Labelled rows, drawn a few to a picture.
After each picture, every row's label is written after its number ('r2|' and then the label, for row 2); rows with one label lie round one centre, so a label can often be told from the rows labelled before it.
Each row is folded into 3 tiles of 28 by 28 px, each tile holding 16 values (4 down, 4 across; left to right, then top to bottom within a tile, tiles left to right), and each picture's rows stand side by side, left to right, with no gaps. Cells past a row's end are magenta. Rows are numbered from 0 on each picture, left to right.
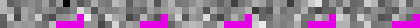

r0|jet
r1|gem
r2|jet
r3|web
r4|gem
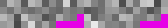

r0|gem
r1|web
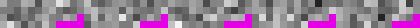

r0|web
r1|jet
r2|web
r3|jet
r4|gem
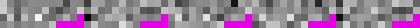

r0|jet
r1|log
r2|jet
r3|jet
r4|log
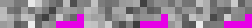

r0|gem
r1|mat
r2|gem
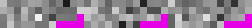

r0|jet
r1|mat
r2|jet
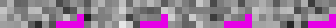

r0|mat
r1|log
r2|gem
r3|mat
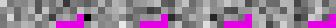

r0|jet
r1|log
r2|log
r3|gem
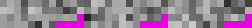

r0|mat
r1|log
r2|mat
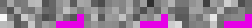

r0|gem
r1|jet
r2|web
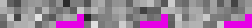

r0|jet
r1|log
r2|jet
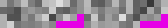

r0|web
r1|jet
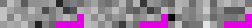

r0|mat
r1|mat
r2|log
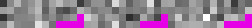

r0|log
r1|gem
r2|jet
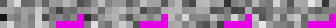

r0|log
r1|log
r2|mat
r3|web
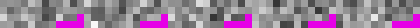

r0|gem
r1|web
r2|gem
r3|mat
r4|jet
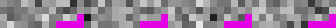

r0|web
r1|log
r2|gem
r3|mat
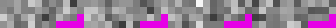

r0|gem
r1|mat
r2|gem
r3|log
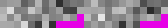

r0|mat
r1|mat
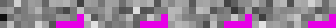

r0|log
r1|web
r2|mat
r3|web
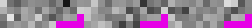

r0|jet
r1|mat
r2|web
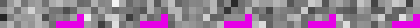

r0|log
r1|gem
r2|jet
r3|web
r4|web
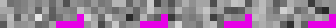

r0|jet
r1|gem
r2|log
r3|mat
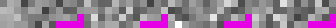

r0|mat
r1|jet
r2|web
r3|gem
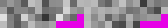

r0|gem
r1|mat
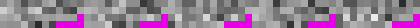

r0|mat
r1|mat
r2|jet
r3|mat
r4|jet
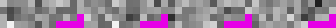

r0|web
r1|gem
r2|log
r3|jet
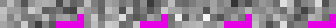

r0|mat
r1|jet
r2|jet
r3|gem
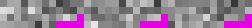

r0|mat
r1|web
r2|jet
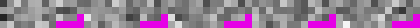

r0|log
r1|gem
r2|web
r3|gem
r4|web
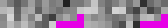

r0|jet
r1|mat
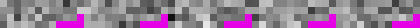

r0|jet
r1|mat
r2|log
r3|log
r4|mat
